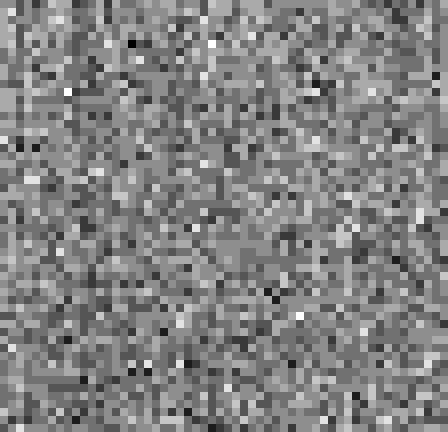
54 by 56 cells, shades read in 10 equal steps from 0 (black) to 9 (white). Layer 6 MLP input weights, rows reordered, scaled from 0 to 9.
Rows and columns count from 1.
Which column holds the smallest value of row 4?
23
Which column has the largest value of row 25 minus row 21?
16
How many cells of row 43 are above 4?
25
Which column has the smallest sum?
11
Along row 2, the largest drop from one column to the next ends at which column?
3
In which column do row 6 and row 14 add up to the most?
27
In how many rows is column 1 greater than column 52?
26
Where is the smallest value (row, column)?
6, 17
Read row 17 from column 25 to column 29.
6 3 6 3 4
